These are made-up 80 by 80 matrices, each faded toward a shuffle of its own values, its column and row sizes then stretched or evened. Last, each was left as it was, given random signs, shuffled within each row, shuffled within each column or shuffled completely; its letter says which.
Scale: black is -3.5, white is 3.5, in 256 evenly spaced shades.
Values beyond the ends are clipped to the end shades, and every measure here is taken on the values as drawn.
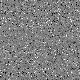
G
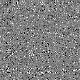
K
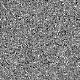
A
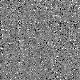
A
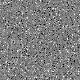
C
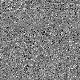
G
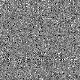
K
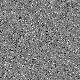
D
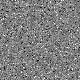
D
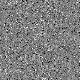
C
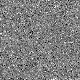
G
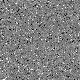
D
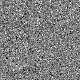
C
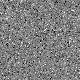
D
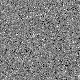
D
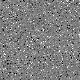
C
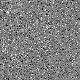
C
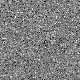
G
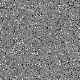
A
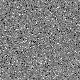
D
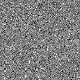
K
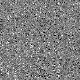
A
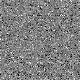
K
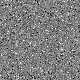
D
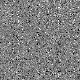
A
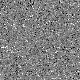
G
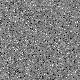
D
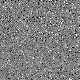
G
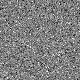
D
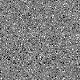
K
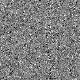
C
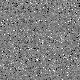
G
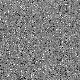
C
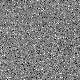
G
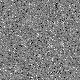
D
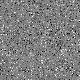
G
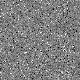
C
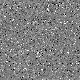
G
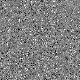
A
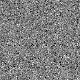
A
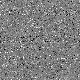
G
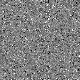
A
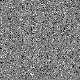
A
